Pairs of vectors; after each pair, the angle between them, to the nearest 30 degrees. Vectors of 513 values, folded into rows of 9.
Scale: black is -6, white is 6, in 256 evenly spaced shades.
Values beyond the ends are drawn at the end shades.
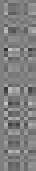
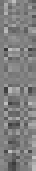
30 degrees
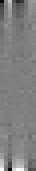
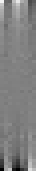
150 degrees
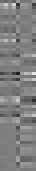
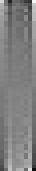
90 degrees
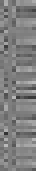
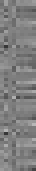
30 degrees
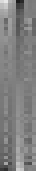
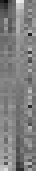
150 degrees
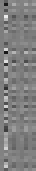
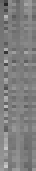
30 degrees
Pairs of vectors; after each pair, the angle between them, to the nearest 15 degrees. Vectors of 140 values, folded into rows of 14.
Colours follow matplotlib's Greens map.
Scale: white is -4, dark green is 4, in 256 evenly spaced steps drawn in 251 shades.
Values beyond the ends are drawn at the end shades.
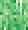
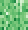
45 degrees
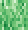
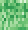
120 degrees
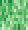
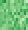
75 degrees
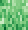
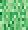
60 degrees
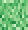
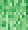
120 degrees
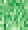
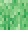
60 degrees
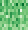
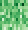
45 degrees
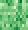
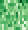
75 degrees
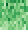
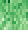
90 degrees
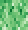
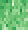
45 degrees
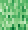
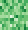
75 degrees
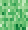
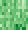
30 degrees
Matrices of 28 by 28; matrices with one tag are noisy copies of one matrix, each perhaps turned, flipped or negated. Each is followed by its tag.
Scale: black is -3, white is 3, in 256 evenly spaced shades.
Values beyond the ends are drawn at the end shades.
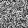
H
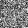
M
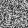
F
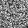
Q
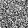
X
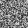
Q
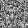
F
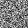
X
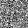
H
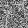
M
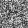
F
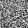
X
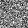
X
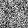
M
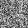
M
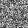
M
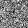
H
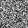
X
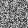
H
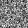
H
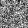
M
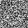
X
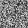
X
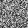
X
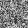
M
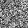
H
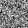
F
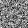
Q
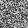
Q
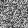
Q
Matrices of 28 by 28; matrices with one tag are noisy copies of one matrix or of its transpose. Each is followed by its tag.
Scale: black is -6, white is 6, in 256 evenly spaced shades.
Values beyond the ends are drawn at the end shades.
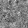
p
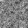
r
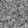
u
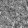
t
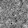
u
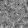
t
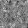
p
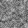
u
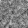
r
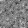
r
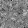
p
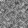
r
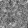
p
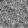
t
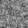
t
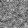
u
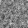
r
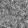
t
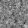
u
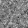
r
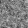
t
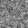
t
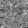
p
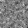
r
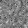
u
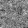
p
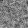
t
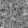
p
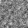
r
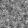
t
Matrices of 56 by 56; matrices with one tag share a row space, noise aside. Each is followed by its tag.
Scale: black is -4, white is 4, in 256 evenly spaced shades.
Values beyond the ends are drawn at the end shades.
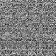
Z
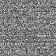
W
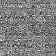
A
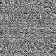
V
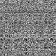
V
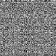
V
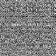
Z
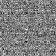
W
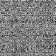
Z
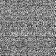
Z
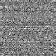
V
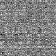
A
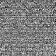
Z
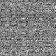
Z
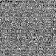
Z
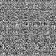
W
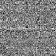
W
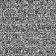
W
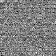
A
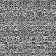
A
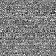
W
